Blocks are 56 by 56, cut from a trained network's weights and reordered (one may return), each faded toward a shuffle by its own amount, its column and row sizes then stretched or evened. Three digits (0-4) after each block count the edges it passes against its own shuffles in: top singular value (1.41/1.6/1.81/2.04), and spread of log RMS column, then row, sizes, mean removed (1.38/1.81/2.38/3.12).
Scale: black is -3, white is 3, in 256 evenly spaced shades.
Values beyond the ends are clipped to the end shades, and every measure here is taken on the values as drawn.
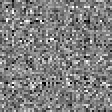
1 1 3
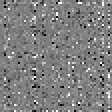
0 3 2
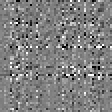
3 4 3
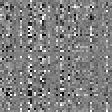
3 4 3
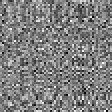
4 2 1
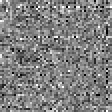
1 1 2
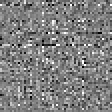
1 3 3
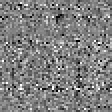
0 1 3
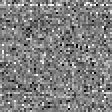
1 0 1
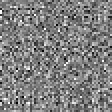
3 0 1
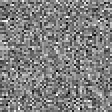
3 1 0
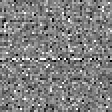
2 0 1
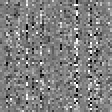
0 4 1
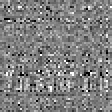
2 2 3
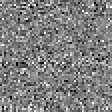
1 0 2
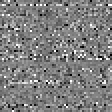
0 1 4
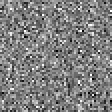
0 2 1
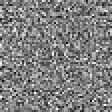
1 0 0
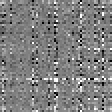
4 4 1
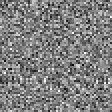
3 0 0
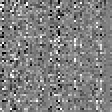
0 4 2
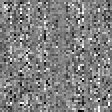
0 4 0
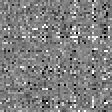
2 2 3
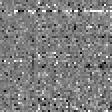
2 1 2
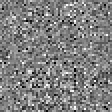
1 1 1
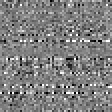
3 0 4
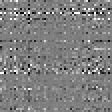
3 3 4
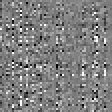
2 4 2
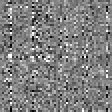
3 4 1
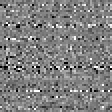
2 1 4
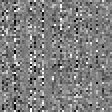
0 4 1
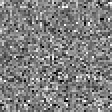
1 1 2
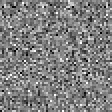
2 0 1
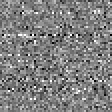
0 1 3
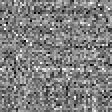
2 0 0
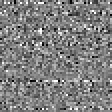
0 0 3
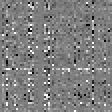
1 4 2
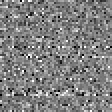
1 0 3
